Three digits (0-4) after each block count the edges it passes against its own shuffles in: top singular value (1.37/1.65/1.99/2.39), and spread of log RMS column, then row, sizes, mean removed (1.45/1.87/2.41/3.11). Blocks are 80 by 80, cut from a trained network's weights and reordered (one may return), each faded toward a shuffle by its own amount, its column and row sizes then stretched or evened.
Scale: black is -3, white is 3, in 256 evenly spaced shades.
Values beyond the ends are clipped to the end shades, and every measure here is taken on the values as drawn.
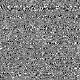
0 0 4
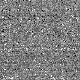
0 1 2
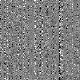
2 4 1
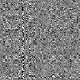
3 4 2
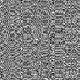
4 1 0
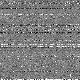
3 0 4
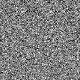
2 0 1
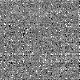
1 3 0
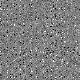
0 3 1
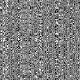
3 4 0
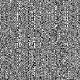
3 3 0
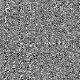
1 3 1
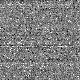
1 0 1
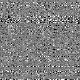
2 2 4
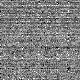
3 1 1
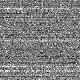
3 0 2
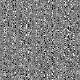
1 4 0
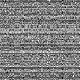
4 1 1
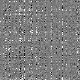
1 4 2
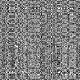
4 2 2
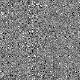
0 3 2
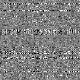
3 1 4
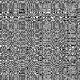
4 0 3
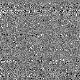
0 2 3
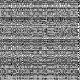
4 2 1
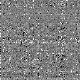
0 3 2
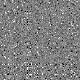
2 2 1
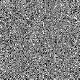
1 2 0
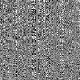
3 4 1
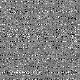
1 2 4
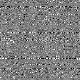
1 0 4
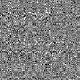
3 1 2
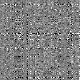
3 3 3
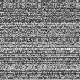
4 0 1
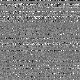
1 1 4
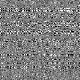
3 0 4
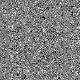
0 3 1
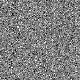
1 1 0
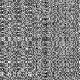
4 2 1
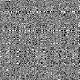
3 2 3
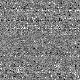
1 2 2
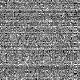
3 2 0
